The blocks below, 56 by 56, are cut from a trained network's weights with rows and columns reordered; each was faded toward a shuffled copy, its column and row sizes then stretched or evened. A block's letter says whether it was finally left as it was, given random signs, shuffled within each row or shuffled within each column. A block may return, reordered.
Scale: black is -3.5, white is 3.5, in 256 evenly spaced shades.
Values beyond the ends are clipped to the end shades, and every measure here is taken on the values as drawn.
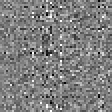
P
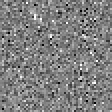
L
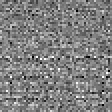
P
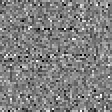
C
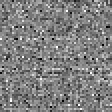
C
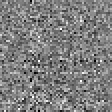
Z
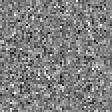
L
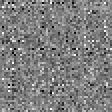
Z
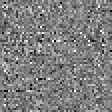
Z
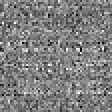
P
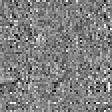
P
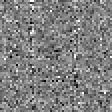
Z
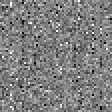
L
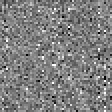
L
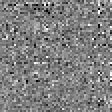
Z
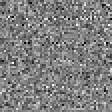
C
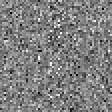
L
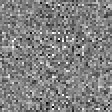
Z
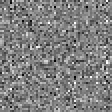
Z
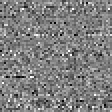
C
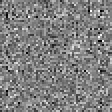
Z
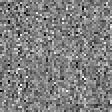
L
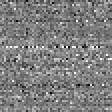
C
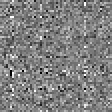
Z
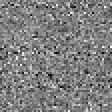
C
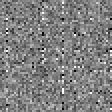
Z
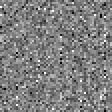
L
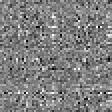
P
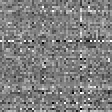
P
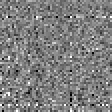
Z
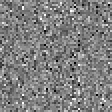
L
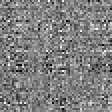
P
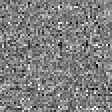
Z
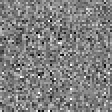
P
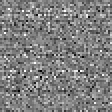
C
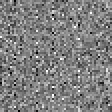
L
